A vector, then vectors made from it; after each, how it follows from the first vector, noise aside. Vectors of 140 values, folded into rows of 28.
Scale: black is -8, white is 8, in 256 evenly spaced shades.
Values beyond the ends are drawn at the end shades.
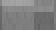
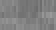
wrapped around, shrunk.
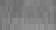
reversed, shrunk.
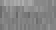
partly zeroed.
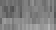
reversed.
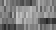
wrapped around, negated, scaled up.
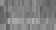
wrapped around.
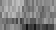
reversed, negated, scaled up.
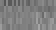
negated, partly zeroed.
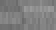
wrapped around, shrunk.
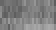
reversed.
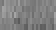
reversed, negated, partly zeroed.
